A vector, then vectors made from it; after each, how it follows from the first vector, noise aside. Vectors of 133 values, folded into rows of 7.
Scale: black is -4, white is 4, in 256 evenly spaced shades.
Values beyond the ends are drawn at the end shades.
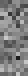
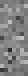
reversed, partly zeroed.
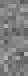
wrapped around, negated, shrunk.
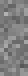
wrapped around, negated, shrunk.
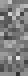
negated.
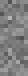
reversed, negated, shrunk.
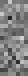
reversed.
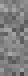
wrapped around, shrunk.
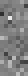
reversed, negated, partly zeroed.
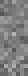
wrapped around, negated, shrunk.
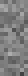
wrapped around, shrunk.
